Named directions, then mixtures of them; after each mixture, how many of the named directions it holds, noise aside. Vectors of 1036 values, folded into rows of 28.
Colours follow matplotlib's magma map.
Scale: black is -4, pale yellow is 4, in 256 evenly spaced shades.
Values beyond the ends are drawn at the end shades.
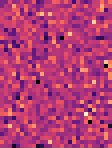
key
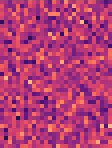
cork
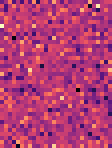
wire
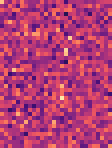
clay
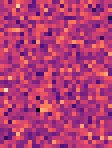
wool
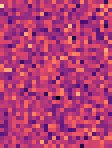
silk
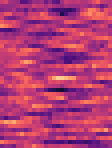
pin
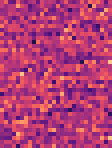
four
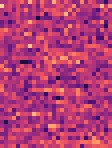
three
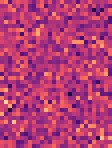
two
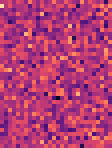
one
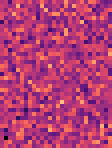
two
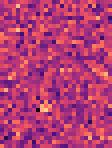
one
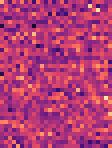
three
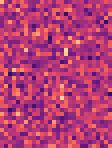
one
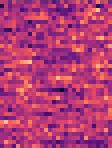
three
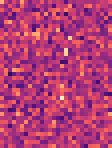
one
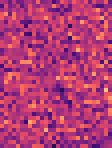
four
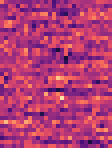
two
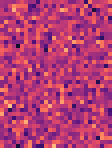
four
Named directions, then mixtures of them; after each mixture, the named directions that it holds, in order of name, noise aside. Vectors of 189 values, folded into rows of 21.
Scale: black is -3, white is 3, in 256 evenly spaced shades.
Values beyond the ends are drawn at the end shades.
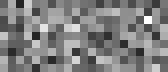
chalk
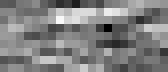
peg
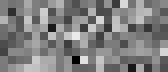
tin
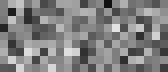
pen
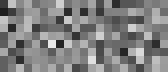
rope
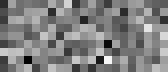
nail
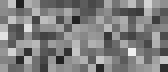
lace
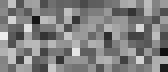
lace, pen.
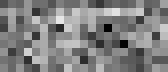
chalk, lace, peg.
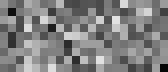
lace, pen, tin.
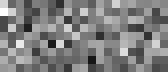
rope.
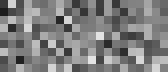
lace, nail, rope.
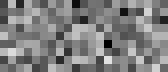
lace, nail.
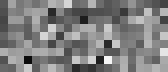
nail, peg.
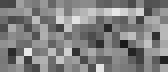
chalk, lace, peg.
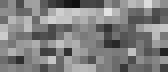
lace, peg.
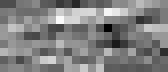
peg.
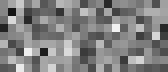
pen.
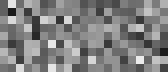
lace, pen, rope.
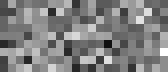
nail, tin.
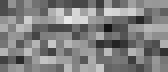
peg, rope.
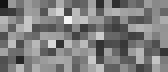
peg, rope.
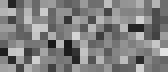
pen, rope, tin.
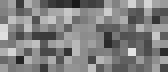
lace, peg.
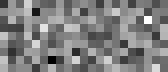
chalk.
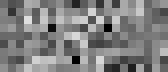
peg, tin.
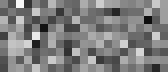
chalk.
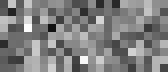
lace, rope, tin.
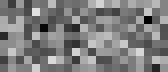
chalk.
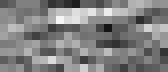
peg.
